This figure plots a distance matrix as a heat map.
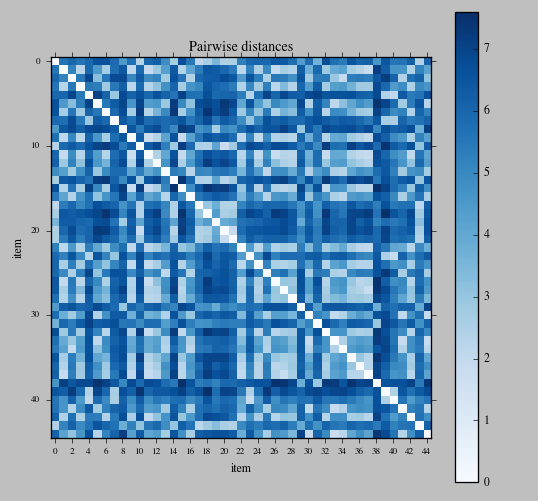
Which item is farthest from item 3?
38
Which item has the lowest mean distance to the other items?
22
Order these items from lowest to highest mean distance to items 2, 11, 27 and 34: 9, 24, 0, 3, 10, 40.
9, 24, 3, 40, 0, 10
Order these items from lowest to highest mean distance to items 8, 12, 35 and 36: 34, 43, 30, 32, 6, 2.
32, 6, 30, 34, 43, 2
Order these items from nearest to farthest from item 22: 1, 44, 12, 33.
1, 12, 33, 44
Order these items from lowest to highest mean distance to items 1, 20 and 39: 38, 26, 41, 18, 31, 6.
26, 6, 18, 41, 31, 38
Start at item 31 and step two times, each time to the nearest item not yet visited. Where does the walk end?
29
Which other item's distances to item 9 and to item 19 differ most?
15
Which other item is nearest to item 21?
20
